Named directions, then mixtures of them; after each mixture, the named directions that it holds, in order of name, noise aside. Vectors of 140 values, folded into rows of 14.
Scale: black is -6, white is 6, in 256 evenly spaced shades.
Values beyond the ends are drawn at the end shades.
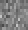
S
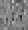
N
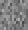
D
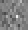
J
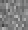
J, N, S.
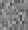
D, N.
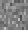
D, N, S.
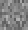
D, J.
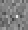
J, N.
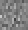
D, S.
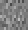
D, S.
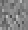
D, J.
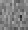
D, N.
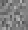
D, J, S.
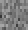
S.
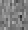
D, N.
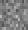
J, N, S.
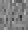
N.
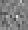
D, J.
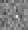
J, N, S.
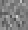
D, J.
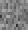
S.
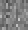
S.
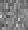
S.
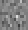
D, J.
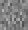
D.
